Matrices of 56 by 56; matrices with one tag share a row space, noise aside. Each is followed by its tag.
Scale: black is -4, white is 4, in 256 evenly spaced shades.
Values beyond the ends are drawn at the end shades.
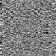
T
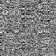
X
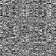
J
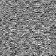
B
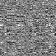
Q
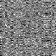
T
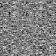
J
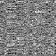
Q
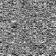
J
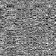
Q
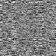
J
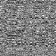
Q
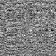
Q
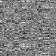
X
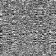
J
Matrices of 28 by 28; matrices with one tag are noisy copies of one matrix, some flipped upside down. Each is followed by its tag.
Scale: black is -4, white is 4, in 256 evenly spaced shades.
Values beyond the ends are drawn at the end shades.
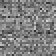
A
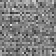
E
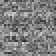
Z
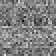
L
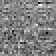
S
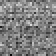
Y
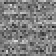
Z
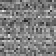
A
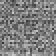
E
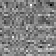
S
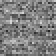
Z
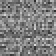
A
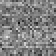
L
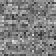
Z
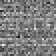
A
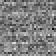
Z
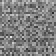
E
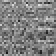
S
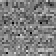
S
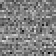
A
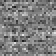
Z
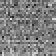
E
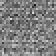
E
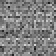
A
